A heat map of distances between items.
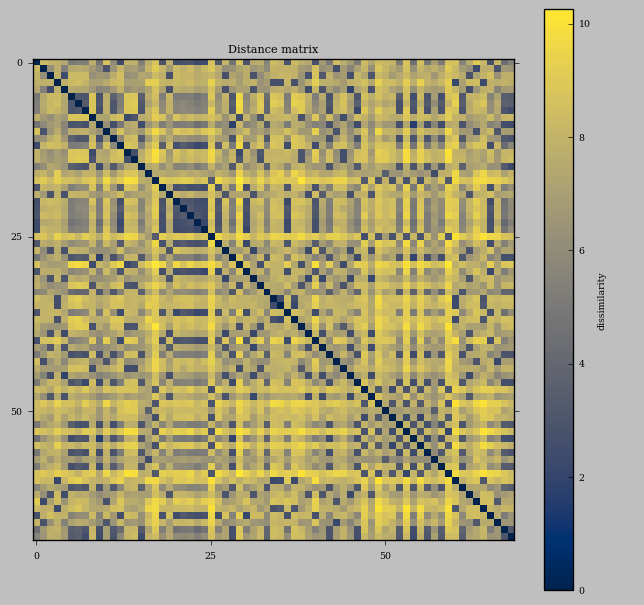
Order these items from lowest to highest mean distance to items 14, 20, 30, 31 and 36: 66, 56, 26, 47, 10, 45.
26, 45, 56, 66, 10, 47
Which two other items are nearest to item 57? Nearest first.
16, 50
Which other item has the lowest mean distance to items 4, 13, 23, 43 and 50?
45
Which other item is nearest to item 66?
43
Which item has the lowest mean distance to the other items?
9
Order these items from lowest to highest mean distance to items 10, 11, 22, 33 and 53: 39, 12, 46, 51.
46, 12, 51, 39
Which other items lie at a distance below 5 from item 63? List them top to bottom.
1, 10, 43, 66
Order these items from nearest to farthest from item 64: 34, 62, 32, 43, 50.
34, 32, 43, 62, 50
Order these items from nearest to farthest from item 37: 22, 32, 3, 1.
3, 32, 1, 22
